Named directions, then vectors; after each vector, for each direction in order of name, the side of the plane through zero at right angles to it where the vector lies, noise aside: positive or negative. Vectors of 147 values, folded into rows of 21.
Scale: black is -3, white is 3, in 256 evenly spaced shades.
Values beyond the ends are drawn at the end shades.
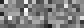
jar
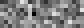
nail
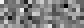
negative, negative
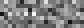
positive, negative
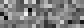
positive, negative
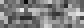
negative, negative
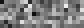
positive, positive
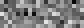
negative, positive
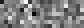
positive, positive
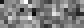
positive, positive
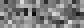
negative, positive
